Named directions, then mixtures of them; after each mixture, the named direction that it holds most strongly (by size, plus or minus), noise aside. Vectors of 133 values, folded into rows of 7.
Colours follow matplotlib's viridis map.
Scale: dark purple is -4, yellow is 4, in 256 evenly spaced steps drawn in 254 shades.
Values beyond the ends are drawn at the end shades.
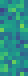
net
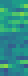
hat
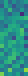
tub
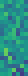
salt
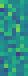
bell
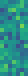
net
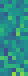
salt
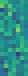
bell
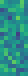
net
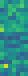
net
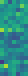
hat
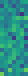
tub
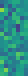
bell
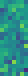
net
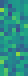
bell
